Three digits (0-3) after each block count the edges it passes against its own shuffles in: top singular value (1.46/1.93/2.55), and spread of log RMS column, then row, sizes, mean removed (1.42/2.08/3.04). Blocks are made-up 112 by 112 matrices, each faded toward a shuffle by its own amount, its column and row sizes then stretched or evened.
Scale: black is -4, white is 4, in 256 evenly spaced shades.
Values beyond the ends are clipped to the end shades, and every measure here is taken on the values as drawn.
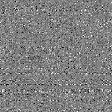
2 0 2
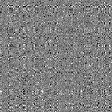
3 2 2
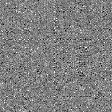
2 1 1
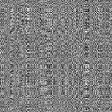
3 3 2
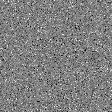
0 0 0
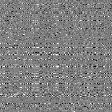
3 0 3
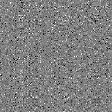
2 1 1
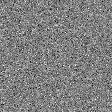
0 0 0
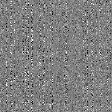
1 3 1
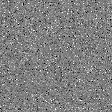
1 0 1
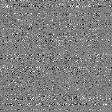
1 1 3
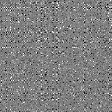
3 2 2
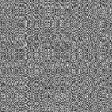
3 3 0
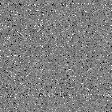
0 1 2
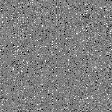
2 2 1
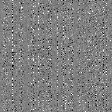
2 3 1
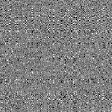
3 2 2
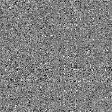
0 2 2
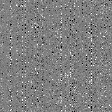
1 3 0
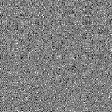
3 1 1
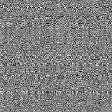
3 0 3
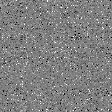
1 1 2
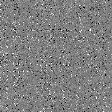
0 2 1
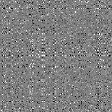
3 2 2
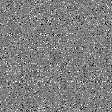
2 0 2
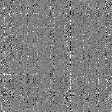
2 3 2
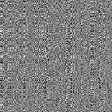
3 3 1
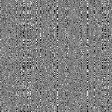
3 3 0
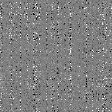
0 3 2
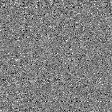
1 0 2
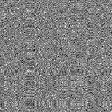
3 1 0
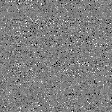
1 1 2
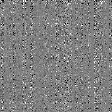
0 3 2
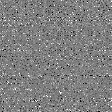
2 0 2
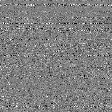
1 0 3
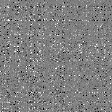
2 2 2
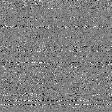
1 1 3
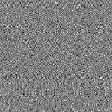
3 0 2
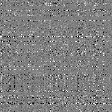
2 2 3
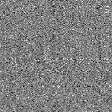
2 0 2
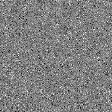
1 1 0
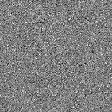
2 0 1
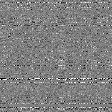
3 0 3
